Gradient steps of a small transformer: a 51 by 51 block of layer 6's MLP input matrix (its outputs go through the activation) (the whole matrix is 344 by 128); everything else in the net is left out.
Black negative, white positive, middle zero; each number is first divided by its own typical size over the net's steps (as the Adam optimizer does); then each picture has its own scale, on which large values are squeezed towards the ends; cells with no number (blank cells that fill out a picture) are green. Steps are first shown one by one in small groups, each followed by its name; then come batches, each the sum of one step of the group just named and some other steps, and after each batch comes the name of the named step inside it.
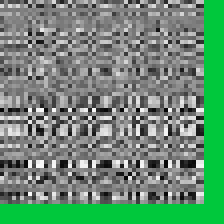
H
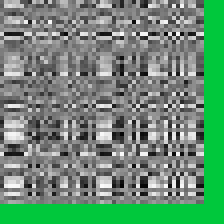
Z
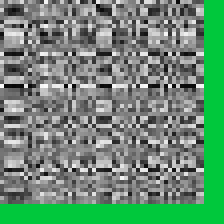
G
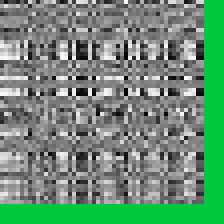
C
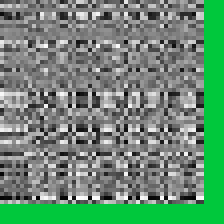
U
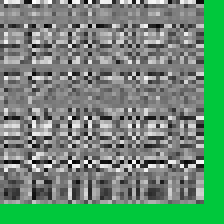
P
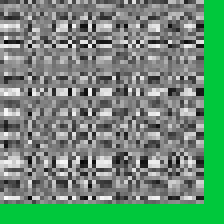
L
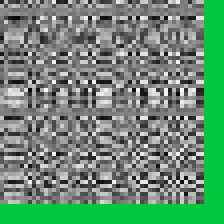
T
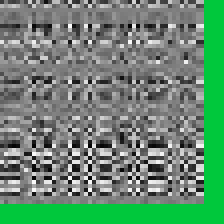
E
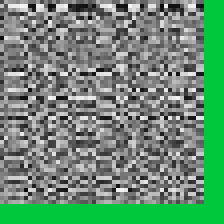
T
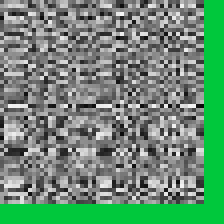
Z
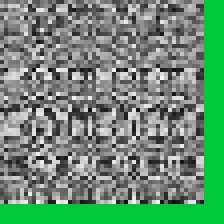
H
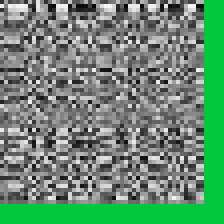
E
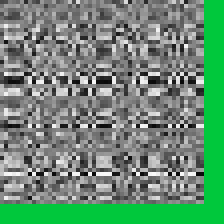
L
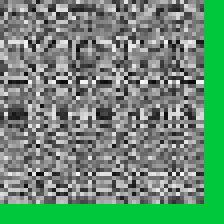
C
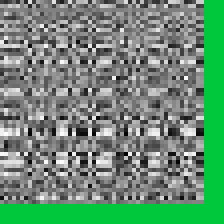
L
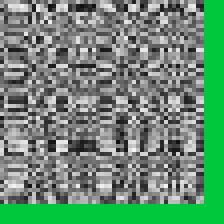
Z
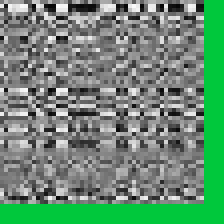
P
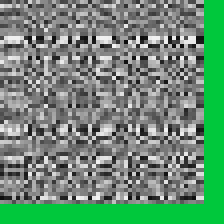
U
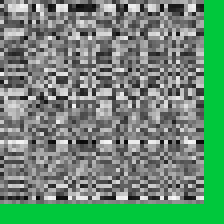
U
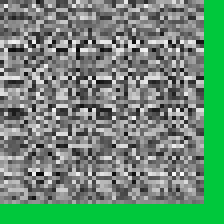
C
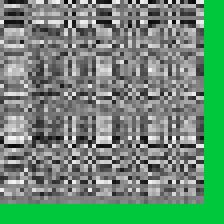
E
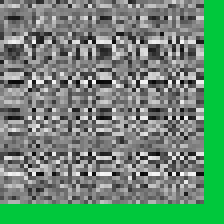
T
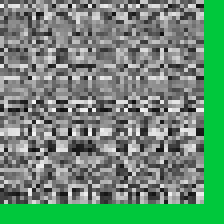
H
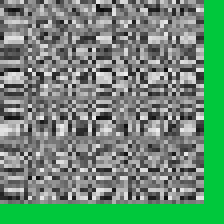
G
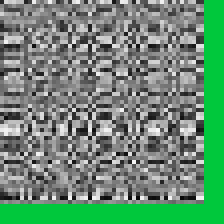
P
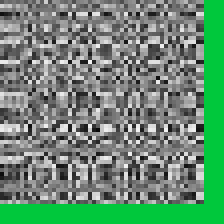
U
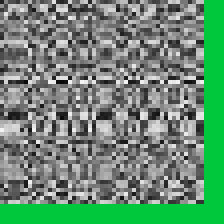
T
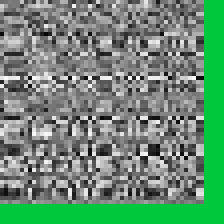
G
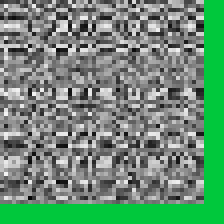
L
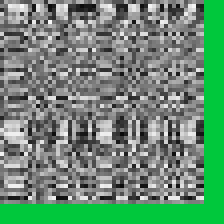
Z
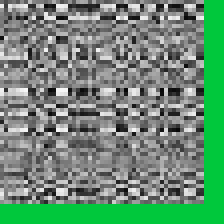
C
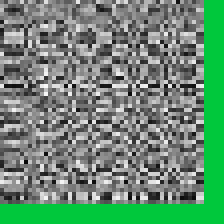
G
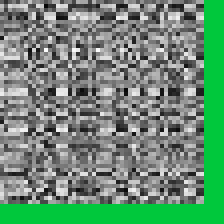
C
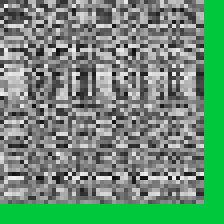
C
